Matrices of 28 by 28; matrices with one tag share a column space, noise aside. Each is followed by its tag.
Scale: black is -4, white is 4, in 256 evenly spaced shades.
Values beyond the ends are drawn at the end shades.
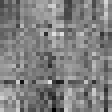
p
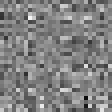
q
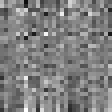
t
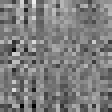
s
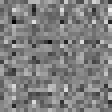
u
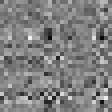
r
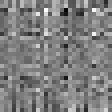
t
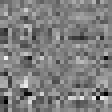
r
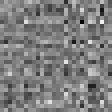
u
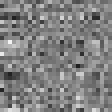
q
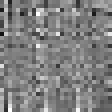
t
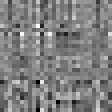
p
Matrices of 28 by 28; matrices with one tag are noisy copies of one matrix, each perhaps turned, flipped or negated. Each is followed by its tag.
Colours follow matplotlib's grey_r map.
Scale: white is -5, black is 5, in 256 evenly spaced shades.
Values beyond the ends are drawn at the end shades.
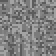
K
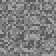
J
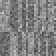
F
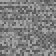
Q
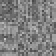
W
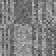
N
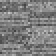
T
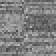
N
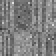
N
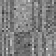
N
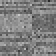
N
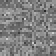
K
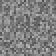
J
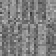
F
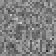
J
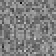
J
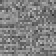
Q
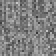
Q
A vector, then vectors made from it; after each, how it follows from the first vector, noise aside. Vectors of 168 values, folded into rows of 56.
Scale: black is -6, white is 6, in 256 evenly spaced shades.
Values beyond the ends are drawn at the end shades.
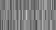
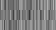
reversed, negated.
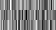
negated, scaled up.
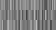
negated.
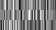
reversed, scaled up.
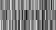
negated, scaled up.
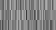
sign-scrambled.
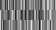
wrapped around, scaled up.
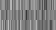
negated.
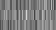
copied.
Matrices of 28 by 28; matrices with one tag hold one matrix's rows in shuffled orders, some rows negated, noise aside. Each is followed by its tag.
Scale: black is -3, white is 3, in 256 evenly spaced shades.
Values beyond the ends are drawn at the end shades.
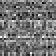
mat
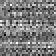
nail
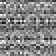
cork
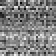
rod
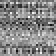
nail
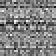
rod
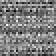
nail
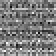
nail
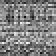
rod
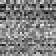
cork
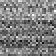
nail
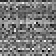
mat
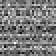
mat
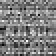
rod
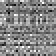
rod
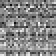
rod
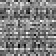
rod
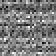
mat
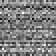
mat
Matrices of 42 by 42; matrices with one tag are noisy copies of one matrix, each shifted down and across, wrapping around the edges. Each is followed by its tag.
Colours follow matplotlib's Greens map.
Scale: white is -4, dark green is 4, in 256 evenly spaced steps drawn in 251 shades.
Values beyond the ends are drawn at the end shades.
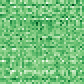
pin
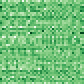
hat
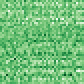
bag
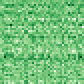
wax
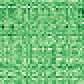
pin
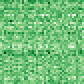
wax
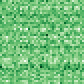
wax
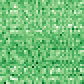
bag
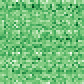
wax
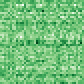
wax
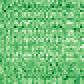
bag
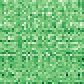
pin
